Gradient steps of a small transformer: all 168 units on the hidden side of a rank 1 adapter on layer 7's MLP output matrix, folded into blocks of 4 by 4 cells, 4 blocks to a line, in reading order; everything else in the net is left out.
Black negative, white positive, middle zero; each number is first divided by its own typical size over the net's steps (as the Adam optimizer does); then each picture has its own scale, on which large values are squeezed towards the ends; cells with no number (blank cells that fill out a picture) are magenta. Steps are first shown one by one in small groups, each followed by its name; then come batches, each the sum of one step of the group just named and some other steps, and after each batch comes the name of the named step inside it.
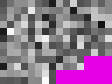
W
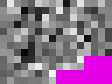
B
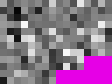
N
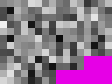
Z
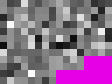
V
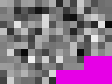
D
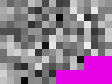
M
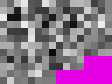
N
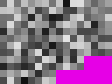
B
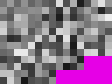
Z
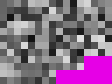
D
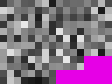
D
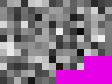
D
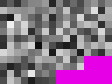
V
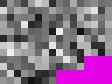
M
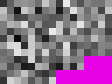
N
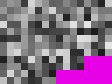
Z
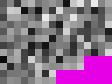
B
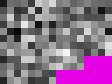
N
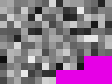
D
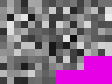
V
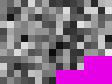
V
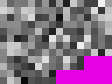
M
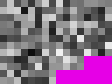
B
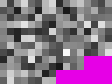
N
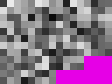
B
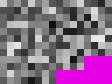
D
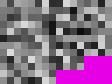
W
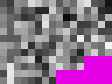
D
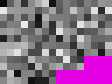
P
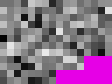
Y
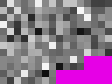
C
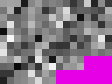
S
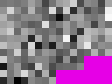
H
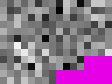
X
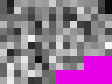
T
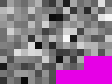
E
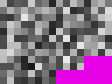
H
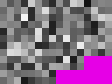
E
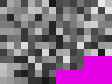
P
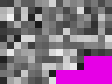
T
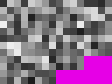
C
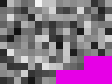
C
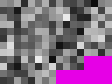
S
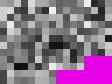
S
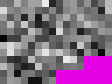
Y
